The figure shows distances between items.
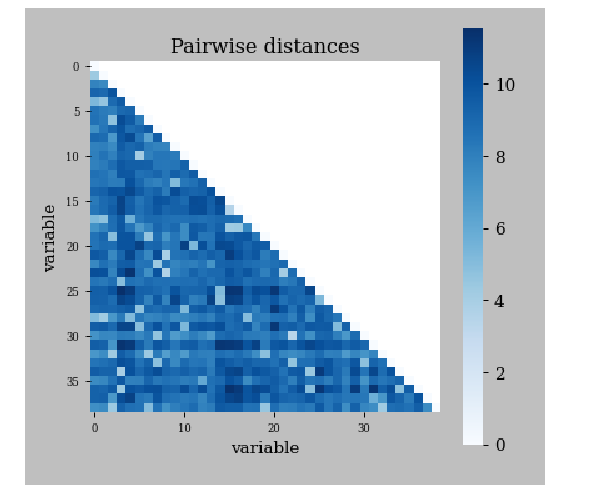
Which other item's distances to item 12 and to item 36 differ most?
3
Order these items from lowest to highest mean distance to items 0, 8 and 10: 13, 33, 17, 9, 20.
17, 9, 13, 33, 20
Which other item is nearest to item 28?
1
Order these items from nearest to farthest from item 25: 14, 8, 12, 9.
14, 8, 12, 9
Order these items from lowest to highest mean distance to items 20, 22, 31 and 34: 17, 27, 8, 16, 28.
28, 8, 17, 27, 16
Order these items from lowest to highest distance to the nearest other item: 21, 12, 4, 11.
21, 4, 11, 12
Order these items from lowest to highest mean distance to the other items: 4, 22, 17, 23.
22, 17, 23, 4
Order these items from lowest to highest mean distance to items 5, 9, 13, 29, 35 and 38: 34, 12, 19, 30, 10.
10, 30, 19, 12, 34
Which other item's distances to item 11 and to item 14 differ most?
20
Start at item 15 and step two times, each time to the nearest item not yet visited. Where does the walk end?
18
